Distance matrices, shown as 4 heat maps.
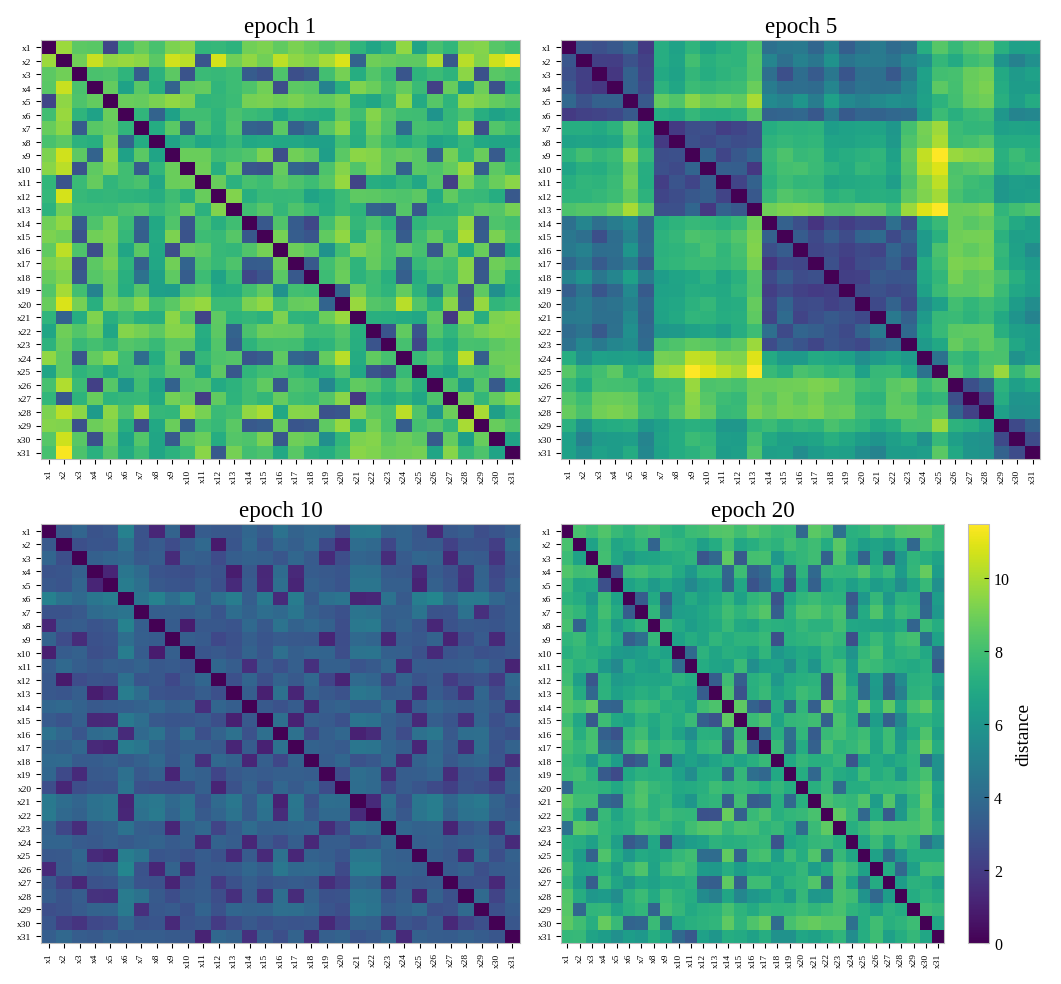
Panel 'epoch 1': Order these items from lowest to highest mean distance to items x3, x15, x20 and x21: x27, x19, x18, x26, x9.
x18, x27, x19, x26, x9
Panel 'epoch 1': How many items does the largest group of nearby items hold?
9
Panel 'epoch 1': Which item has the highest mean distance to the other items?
x2
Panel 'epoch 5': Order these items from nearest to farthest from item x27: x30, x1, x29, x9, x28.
x28, x30, x29, x1, x9
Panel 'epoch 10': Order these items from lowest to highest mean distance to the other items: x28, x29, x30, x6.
x30, x28, x29, x6
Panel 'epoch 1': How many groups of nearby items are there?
8
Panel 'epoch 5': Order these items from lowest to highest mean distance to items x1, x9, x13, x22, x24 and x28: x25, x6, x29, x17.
x6, x17, x29, x25
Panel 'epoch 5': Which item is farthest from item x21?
x13
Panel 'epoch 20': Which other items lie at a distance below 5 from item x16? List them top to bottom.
x4, x5, x14, x17, x19, x21
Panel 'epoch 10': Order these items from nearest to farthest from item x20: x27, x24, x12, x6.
x12, x27, x24, x6
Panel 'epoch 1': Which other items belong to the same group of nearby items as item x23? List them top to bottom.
x13, x22, x25
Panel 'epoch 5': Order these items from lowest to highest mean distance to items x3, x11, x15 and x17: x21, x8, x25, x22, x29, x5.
x22, x21, x5, x8, x29, x25
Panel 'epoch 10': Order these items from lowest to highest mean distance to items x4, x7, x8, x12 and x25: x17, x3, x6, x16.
x17, x3, x16, x6
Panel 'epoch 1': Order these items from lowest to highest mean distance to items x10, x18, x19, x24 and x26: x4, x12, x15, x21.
x15, x4, x12, x21
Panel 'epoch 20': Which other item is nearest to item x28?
x26
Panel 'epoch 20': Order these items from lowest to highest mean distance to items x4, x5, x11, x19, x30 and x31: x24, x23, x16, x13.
x16, x24, x13, x23
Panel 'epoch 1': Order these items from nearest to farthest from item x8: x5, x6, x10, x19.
x6, x19, x10, x5
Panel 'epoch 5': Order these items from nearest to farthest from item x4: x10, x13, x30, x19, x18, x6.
x6, x19, x18, x30, x10, x13
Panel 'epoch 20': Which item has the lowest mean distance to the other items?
x5
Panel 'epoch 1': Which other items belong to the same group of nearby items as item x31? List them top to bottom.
x12
